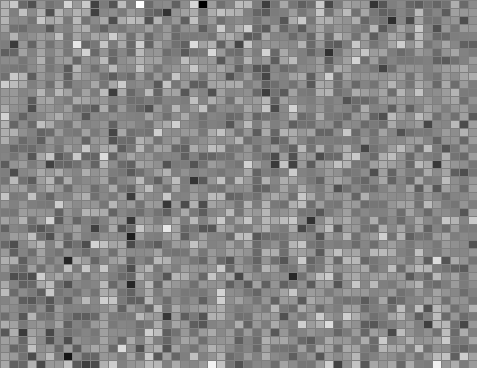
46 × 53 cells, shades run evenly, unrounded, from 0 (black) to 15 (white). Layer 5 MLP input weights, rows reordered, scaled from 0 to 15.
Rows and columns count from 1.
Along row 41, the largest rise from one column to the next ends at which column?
49
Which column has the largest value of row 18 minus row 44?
16
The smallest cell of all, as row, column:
1, 23
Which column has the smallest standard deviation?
29
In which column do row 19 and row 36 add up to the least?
15
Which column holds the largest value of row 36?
40
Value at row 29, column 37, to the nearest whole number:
11
